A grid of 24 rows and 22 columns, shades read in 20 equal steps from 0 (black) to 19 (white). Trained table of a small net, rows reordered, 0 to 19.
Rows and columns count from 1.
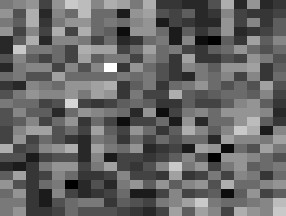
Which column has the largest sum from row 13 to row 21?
19
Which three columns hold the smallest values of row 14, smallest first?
10, 14, 16
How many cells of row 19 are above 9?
7
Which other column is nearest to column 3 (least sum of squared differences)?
12
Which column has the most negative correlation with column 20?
5
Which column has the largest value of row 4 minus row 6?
1
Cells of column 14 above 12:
2
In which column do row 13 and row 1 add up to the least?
13
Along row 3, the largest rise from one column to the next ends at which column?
18
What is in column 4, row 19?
9
